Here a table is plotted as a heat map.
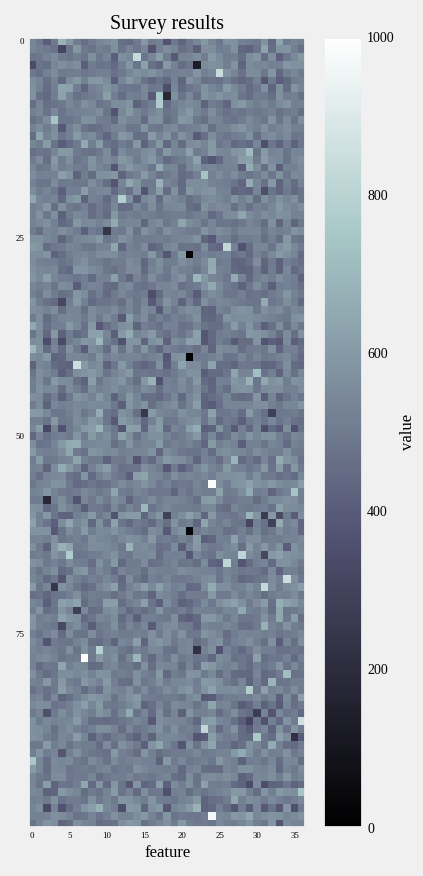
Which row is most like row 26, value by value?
66
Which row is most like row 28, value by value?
29
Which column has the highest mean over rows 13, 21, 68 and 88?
34
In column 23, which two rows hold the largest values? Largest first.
87, 17
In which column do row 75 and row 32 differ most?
16
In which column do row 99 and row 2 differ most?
14
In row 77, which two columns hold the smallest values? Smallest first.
22, 25
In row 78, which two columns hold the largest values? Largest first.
7, 14
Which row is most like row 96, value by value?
63
